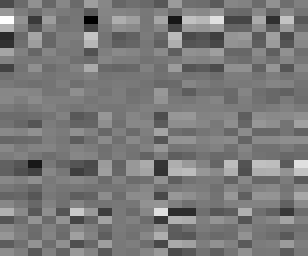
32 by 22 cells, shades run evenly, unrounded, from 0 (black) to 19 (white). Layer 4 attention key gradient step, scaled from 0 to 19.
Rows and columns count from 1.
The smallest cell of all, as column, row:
7, 3
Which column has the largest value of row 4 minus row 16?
1
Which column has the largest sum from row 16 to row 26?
22
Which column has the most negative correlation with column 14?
18
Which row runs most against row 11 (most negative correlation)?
12
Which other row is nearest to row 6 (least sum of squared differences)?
5
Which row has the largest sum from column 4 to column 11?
27
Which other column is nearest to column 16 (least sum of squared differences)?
21
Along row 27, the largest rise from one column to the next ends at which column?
6
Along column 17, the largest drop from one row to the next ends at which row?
23
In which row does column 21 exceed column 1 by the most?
28
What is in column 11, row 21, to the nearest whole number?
13
